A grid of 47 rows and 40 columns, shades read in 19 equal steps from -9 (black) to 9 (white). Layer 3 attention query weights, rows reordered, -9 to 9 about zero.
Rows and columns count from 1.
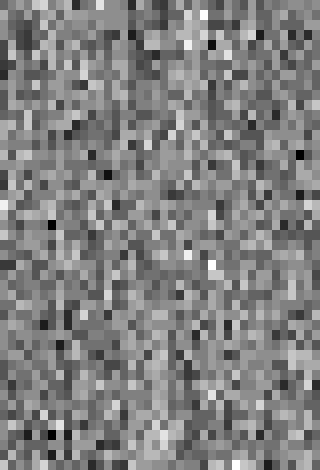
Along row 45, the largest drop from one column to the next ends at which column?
13
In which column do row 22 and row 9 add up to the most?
12
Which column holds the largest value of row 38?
30
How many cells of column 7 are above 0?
18
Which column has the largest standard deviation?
27
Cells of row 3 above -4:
35
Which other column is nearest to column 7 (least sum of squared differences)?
9
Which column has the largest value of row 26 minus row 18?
14
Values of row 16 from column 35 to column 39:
1 1 -1 -9 -3
